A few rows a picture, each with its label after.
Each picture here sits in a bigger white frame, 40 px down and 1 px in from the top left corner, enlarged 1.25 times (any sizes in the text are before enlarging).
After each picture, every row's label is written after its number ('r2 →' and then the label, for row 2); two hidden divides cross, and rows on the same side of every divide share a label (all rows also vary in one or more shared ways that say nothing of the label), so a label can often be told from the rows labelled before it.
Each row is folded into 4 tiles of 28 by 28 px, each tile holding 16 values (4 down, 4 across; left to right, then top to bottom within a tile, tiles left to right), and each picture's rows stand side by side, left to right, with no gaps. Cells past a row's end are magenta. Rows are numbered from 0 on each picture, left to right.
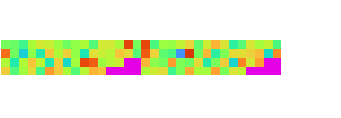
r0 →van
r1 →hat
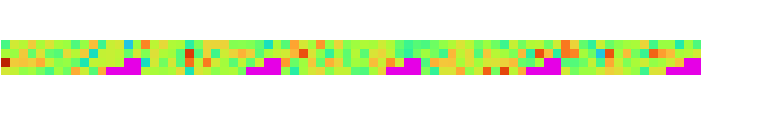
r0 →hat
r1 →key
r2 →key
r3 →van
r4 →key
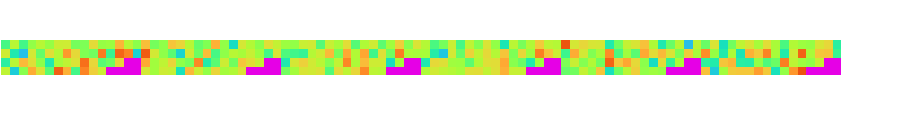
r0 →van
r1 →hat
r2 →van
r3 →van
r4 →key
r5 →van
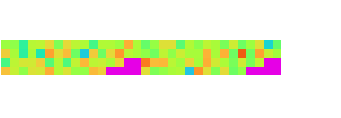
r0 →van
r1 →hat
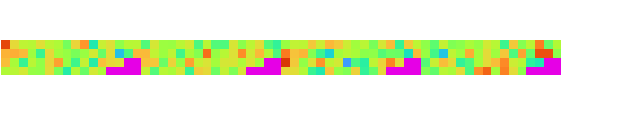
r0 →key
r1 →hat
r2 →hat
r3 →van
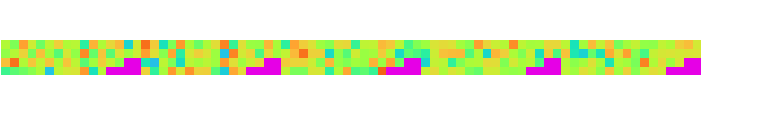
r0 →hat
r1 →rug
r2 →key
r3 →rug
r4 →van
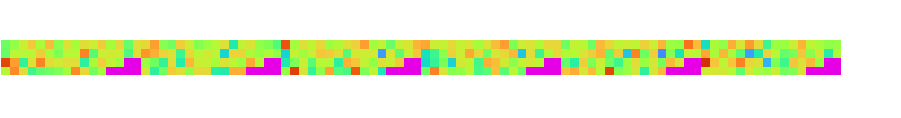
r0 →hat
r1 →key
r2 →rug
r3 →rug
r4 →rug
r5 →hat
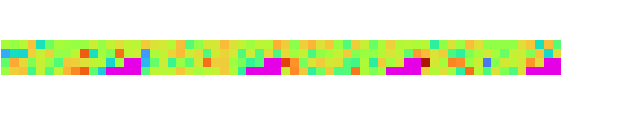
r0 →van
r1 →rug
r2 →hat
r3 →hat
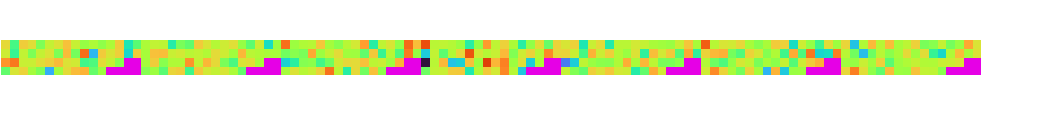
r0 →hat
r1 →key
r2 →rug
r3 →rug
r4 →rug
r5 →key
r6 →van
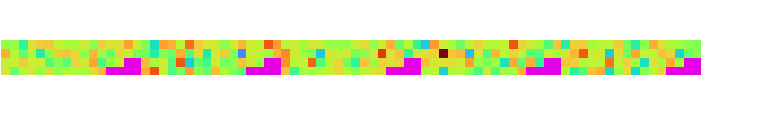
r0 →van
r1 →van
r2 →hat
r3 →key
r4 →key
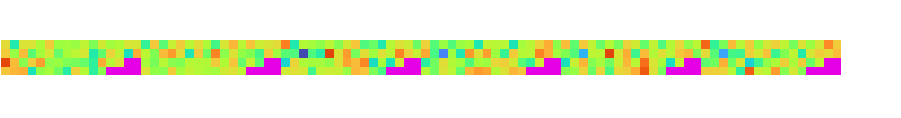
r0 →hat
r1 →rug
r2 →van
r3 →van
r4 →van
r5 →van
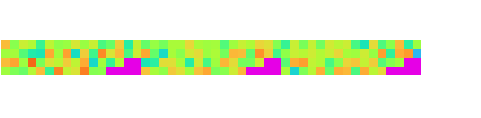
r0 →hat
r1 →van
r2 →van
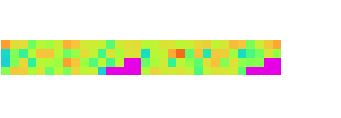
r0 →rug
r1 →rug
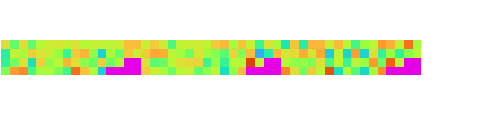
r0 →rug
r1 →key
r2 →rug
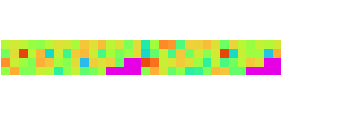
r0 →key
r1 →hat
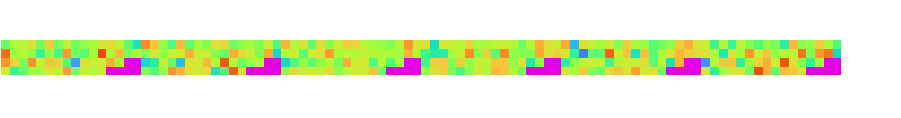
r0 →hat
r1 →rug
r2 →rug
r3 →van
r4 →van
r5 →van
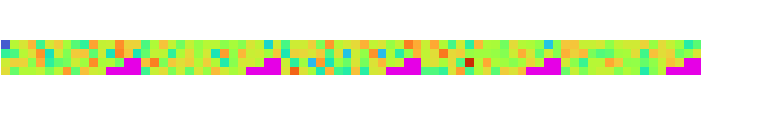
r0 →van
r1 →hat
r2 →rug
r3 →key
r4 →key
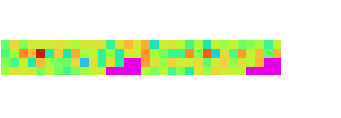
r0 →rug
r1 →hat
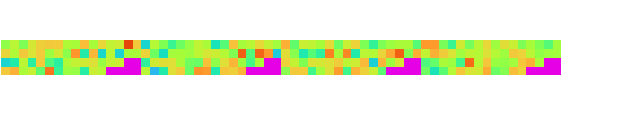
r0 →rug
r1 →van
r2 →hat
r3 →key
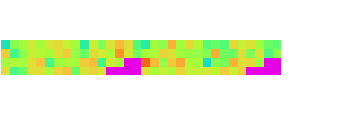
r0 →van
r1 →hat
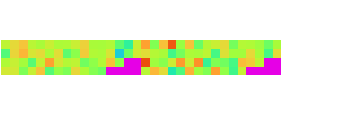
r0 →key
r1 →hat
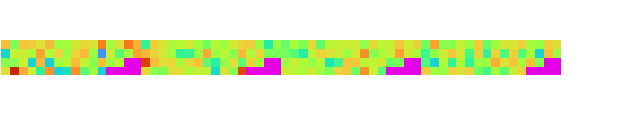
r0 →rug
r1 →hat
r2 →van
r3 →rug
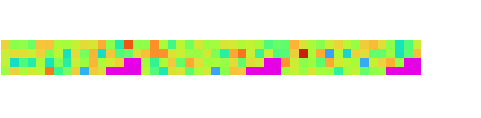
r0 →rug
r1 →key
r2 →key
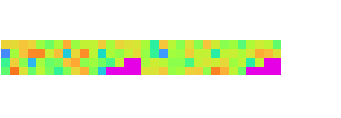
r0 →rug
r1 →van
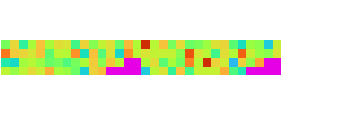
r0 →rug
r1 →key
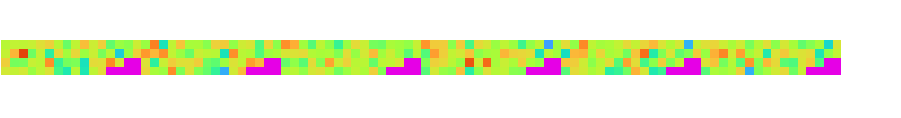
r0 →key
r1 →key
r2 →key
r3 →key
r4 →key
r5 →key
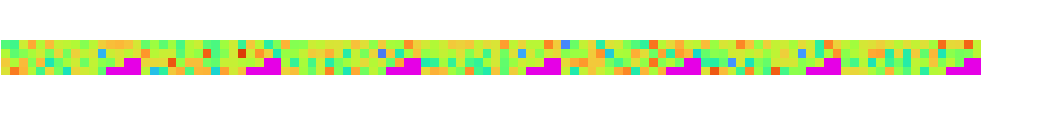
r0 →van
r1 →hat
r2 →rug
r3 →rug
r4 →van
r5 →rug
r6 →rug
